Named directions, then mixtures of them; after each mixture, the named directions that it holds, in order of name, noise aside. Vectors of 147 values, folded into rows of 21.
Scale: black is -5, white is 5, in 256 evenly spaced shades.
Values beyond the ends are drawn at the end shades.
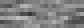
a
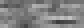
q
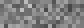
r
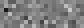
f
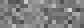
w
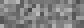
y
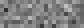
a, f, r.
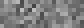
r, y.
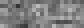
q, y.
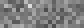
f, r, w.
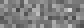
w, y.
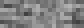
a, q, y.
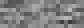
a, q, w.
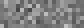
f, r, y.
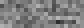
f, q, r.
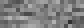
a, w.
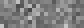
f, r, y.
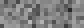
f, y.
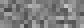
f, q.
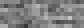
q, y.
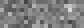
f, q, r.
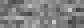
a, f, w.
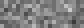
a, f, y.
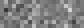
f, y.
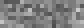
a, y.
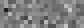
f.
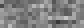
q, r, y.
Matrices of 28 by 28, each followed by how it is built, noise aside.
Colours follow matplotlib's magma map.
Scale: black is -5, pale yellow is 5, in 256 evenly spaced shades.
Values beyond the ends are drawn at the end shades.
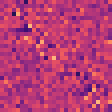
banded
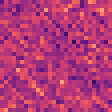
Toeplitz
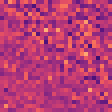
upper triangular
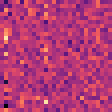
uneven columns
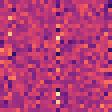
uneven columns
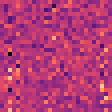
uneven columns
